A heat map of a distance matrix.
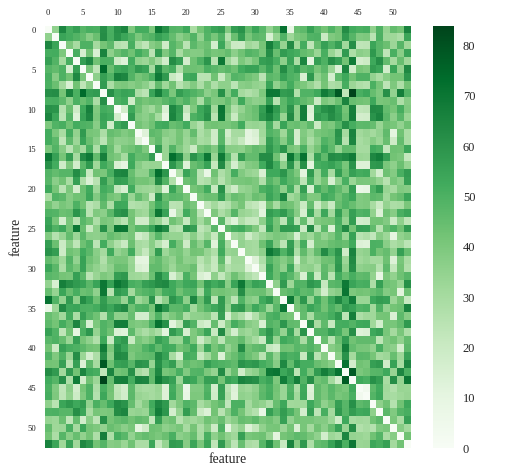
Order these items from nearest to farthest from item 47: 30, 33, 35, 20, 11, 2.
35, 30, 33, 20, 2, 11
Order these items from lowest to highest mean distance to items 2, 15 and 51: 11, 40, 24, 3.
24, 3, 11, 40
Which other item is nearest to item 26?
50
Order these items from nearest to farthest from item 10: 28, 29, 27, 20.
20, 27, 28, 29
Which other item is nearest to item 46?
45
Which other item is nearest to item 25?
41
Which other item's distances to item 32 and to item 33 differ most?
9
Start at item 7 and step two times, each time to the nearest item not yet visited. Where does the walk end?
5
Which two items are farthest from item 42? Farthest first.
8, 43
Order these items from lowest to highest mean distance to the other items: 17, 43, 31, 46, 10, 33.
46, 31, 17, 33, 10, 43
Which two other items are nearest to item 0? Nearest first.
35, 21
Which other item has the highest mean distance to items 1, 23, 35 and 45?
16
